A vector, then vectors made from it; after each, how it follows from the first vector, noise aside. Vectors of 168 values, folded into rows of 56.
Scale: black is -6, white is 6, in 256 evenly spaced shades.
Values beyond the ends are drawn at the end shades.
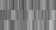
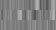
wrapped around, partly zeroed.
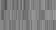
reversed, negated, shrunk.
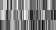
reversed, scaled up.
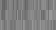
reversed, negated, shrunk.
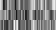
wrapped around, scaled up.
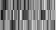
reversed, negated, scaled up.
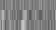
wrapped around, partly zeroed.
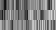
reversed, negated, scaled up.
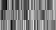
reversed, negated, scaled up.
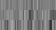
negated, partly zeroed.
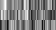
reversed, scaled up.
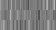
wrapped around, partly zeroed.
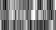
wrapped around, scaled up.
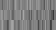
negated, partly zeroed.
